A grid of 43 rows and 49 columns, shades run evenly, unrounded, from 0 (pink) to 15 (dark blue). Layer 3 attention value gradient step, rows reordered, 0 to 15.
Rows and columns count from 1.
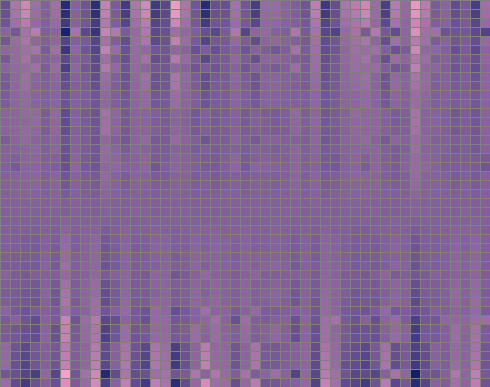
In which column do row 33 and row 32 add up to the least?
7
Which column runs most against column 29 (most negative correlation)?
1
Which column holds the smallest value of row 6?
42
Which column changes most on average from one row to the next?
40
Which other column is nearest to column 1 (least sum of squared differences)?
44
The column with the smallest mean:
18
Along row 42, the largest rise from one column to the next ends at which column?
11
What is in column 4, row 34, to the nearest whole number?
9
